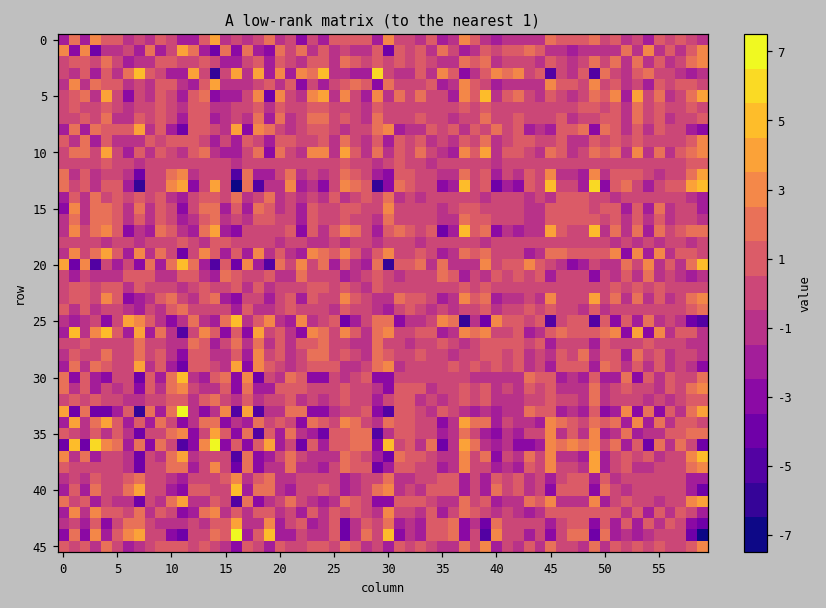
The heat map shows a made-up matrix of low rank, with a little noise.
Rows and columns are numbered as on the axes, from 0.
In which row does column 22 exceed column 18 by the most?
33
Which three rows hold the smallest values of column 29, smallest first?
13, 35, 38
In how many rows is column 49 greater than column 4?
16
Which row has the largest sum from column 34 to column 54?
5
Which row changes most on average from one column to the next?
36
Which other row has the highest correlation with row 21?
25
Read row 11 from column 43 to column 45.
0 0 0
